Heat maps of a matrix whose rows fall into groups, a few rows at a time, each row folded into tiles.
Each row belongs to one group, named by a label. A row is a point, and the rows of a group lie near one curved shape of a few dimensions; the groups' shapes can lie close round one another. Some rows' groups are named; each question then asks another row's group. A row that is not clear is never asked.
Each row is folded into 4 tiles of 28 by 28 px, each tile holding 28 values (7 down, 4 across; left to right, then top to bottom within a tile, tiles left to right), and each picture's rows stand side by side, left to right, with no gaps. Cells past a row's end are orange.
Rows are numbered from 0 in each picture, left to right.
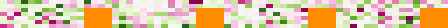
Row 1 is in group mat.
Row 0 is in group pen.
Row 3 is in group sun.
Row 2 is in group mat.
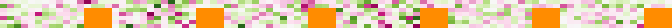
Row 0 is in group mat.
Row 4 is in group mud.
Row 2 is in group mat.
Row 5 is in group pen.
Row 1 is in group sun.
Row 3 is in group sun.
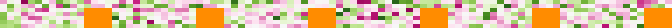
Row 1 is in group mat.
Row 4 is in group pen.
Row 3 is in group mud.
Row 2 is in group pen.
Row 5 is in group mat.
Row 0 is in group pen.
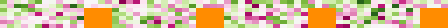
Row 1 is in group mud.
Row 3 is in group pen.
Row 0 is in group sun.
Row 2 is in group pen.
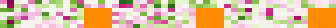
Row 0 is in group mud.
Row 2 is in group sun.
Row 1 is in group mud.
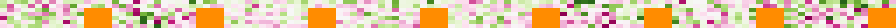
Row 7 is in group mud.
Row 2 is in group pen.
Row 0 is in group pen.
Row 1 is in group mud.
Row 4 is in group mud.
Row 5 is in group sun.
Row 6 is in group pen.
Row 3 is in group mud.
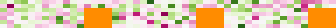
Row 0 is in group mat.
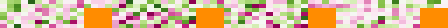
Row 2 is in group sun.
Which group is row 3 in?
mud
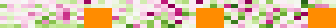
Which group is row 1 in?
pen
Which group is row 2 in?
mud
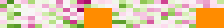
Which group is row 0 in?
mat
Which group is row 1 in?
pen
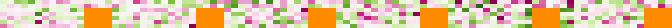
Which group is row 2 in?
mat
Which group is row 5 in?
mud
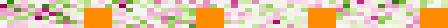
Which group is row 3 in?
mud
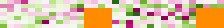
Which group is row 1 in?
sun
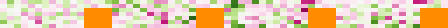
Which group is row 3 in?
mat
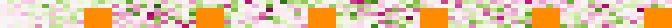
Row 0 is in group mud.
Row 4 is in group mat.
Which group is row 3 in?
sun
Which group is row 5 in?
mat
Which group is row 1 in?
sun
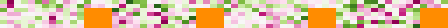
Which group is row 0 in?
pen
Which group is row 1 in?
sun
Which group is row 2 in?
sun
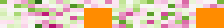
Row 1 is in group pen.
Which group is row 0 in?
sun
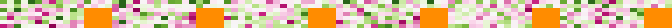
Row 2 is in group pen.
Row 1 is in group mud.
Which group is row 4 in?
mat
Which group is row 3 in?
mud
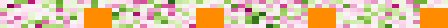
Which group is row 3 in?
mud
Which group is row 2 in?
mud
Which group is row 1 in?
mud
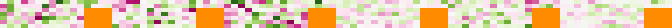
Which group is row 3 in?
pen
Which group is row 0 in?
mud
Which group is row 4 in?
mat
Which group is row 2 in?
mud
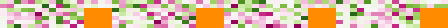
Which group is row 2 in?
sun
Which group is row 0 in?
sun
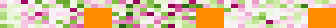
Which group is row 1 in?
sun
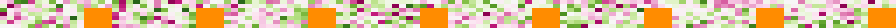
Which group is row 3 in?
sun
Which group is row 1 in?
pen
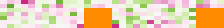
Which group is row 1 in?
pen
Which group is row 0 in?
mud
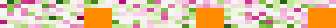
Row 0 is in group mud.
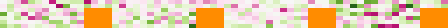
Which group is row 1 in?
mat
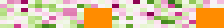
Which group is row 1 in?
sun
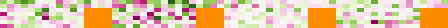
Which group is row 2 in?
pen
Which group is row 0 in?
pen
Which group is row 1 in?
mud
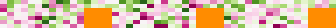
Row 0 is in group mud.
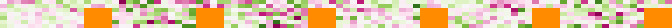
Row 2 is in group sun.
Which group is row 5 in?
sun
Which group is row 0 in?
mud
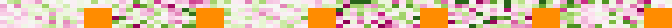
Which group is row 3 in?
sun
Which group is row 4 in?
mud
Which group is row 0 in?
mud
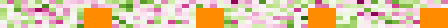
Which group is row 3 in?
sun
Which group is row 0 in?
mat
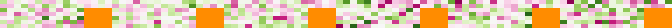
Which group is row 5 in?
pen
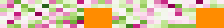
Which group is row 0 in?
sun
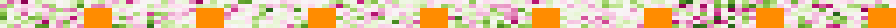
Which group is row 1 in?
mat
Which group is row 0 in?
mud
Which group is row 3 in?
sun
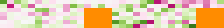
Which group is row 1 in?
pen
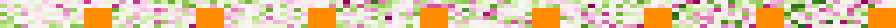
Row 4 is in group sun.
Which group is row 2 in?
pen
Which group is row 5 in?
pen
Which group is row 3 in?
pen
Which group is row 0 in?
pen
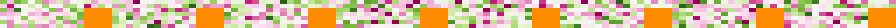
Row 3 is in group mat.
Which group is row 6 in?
mat
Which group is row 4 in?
pen
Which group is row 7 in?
sun
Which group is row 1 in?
mud
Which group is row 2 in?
mud
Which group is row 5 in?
sun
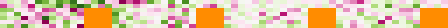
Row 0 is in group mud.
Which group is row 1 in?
mud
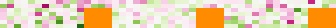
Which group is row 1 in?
mud
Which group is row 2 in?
pen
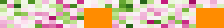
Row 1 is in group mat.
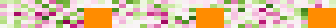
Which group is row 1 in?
sun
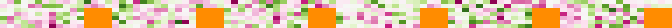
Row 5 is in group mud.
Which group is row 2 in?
pen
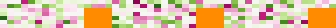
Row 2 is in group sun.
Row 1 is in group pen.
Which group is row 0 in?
mat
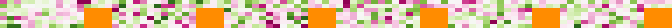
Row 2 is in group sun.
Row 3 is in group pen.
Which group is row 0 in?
mat
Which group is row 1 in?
mud
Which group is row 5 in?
mat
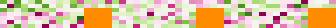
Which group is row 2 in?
sun
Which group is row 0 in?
sun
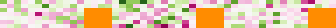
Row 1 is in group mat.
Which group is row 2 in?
mat
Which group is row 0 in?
sun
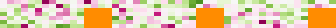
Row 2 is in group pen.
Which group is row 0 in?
pen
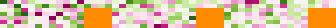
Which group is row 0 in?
sun
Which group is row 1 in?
sun
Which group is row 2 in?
mud
